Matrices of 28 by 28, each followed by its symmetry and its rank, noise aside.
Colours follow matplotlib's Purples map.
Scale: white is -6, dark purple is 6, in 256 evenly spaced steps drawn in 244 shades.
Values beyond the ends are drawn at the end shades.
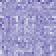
no symmetry, rank seven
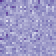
symmetric, rank five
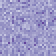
no symmetry, rank seven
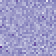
no symmetry, rank seven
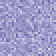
no symmetry, rank seven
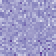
no symmetry, rank seven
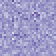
no symmetry, rank five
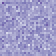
symmetric, rank seven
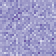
symmetric, rank seven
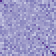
symmetric, rank seven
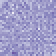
symmetric, rank six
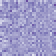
no symmetry, rank five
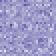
no symmetry, rank five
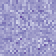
no symmetry, rank seven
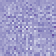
no symmetry, rank five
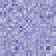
symmetric, rank six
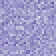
no symmetry, rank seven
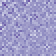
symmetric, rank seven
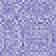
no symmetry, rank five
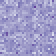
symmetric, rank six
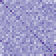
symmetric, rank five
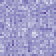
symmetric, rank seven
